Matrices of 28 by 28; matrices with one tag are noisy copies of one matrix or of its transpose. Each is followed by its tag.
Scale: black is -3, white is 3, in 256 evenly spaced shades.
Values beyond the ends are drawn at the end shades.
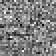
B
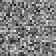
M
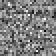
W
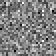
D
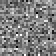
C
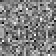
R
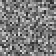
R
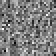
W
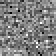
C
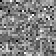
M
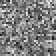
C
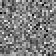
D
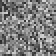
M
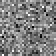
R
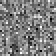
W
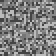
W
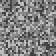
M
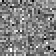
C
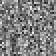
W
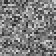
C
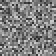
D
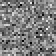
C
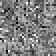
M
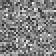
D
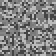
W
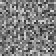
R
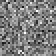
R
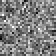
M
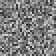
D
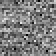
B
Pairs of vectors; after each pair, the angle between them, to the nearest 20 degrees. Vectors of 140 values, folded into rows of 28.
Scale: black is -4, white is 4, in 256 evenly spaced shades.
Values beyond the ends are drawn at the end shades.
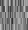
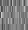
80 degrees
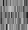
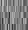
80 degrees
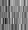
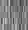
160 degrees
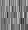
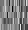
40 degrees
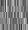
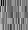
60 degrees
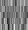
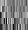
120 degrees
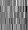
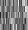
100 degrees
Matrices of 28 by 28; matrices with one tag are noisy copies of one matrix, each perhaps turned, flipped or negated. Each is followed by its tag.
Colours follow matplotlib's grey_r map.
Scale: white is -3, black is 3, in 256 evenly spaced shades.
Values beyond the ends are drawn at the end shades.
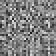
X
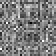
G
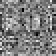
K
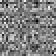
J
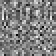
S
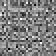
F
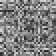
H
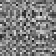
S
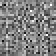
X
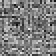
G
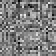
G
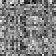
K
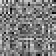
H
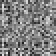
J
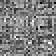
G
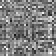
G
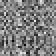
S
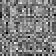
H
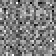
S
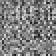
S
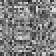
K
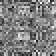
K
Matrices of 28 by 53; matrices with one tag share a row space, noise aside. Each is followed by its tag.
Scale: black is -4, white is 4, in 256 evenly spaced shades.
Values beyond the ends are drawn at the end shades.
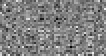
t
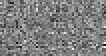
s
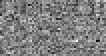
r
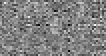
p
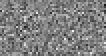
s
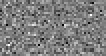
t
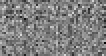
s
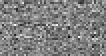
p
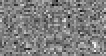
p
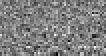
p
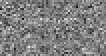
t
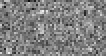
t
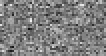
r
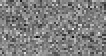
s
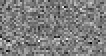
t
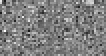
t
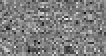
t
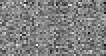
s
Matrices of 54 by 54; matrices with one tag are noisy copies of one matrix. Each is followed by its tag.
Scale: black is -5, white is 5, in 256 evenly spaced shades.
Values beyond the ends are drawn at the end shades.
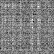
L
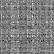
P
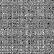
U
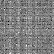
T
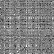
T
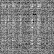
L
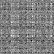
P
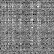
L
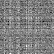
T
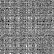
T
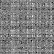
P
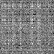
L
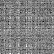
T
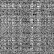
L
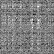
L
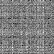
U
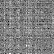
T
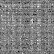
L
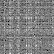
T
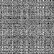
U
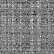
L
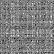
P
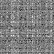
P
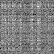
L
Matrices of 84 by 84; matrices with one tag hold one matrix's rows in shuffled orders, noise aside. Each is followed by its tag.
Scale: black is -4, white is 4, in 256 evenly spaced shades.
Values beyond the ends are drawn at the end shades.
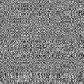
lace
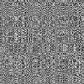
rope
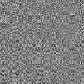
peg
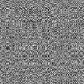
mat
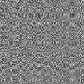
peg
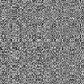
peg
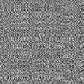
lace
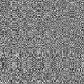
peg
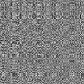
peg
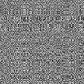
lace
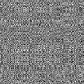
lace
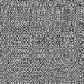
lace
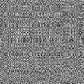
lace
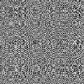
rope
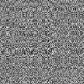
mat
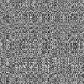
mat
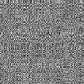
lace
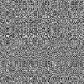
mat
